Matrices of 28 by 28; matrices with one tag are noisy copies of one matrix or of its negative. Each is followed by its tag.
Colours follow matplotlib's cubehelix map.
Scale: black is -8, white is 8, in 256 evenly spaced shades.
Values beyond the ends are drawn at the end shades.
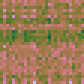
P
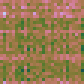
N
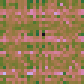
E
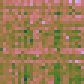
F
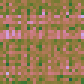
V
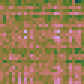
F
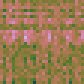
P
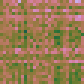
F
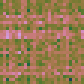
V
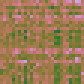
F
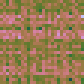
V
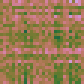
F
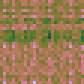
P
